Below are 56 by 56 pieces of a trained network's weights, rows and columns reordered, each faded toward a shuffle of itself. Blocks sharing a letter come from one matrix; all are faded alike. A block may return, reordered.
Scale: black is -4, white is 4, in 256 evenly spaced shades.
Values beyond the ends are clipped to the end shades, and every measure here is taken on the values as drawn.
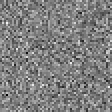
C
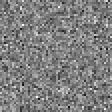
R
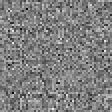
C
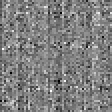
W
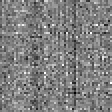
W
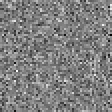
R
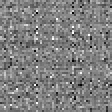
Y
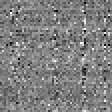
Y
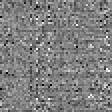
Y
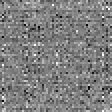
Y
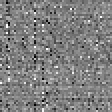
Y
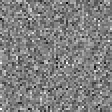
R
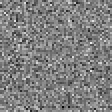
R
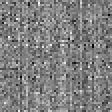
W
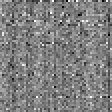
W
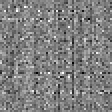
W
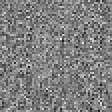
C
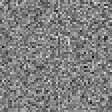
C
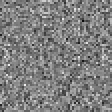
C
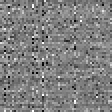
Y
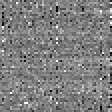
Y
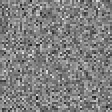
C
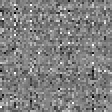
Y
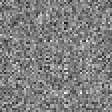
C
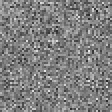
C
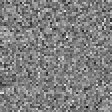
R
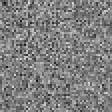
C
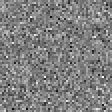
R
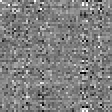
Y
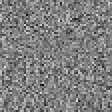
C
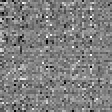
Y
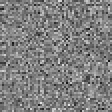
C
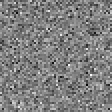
R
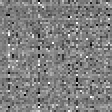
Y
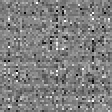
Y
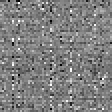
Y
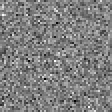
R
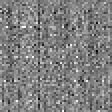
W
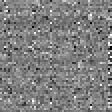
Y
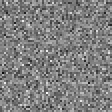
R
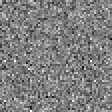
R
